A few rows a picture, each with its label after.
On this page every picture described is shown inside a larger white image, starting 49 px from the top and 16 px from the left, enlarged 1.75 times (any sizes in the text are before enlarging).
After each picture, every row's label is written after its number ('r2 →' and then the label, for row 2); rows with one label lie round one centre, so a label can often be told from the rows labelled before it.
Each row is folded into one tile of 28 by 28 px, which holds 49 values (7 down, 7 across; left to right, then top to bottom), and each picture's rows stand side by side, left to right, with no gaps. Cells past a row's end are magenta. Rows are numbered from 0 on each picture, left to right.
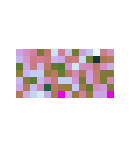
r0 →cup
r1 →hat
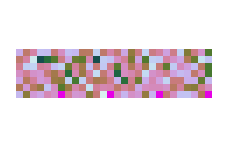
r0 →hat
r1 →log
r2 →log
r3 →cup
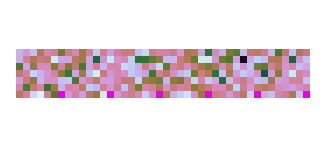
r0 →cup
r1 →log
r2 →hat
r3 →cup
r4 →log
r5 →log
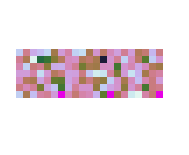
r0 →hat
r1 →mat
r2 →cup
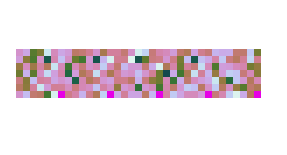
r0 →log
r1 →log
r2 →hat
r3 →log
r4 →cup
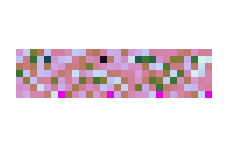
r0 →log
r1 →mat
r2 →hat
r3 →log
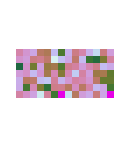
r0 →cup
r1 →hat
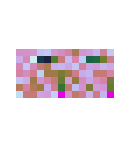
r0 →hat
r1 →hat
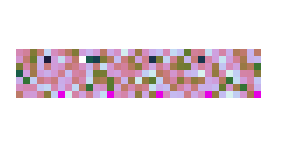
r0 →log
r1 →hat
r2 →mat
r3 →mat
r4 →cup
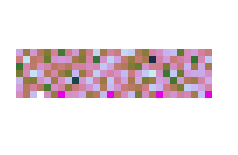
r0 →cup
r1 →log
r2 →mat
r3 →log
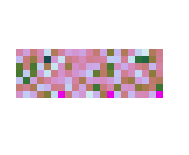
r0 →log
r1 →cup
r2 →hat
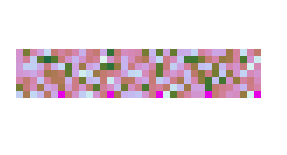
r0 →hat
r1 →cup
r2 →cup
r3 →hat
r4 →log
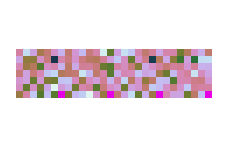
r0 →mat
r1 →cup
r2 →mat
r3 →log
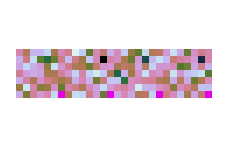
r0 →hat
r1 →mat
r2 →log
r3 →mat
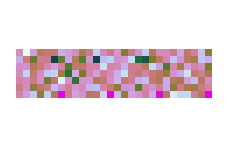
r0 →mat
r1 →log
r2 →hat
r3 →cup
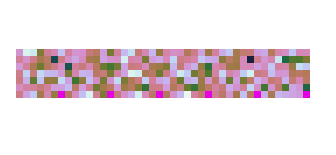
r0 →mat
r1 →cup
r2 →cup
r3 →cup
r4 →mat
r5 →hat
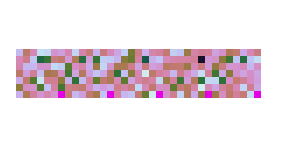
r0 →hat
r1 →log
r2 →log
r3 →mat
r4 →log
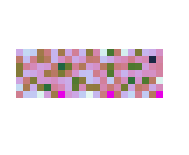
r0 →cup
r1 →cup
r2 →mat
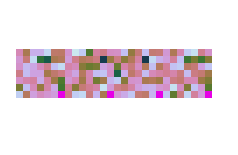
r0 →hat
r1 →mat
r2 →log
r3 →hat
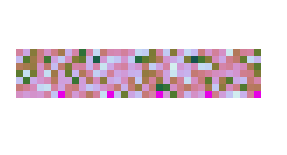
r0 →log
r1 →log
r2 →hat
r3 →hat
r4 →cup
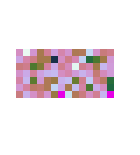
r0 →mat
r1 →hat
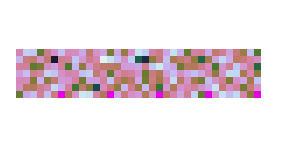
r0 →mat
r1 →cup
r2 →hat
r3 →mat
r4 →cup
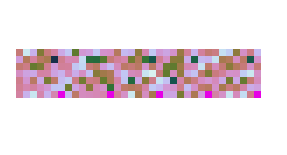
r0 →mat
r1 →hat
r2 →mat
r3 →log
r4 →mat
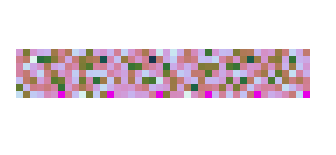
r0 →hat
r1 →mat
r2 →mat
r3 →cup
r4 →mat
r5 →log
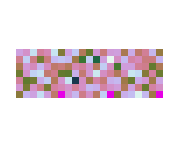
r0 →cup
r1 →log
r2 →cup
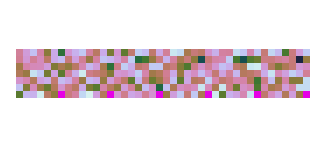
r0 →cup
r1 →cup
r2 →hat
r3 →mat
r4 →hat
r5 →mat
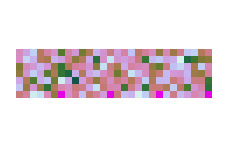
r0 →cup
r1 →log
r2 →cup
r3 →hat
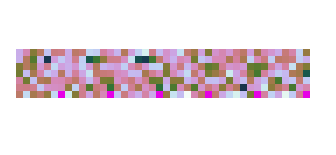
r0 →log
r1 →hat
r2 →hat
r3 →cup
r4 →cup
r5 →cup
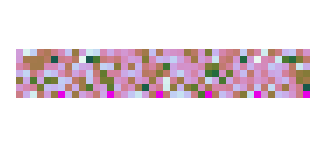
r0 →mat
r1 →hat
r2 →cup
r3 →cup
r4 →log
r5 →hat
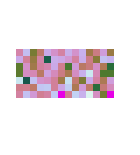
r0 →log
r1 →cup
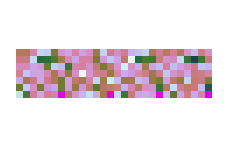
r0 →hat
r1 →cup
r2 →hat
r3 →hat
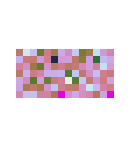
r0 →mat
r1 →log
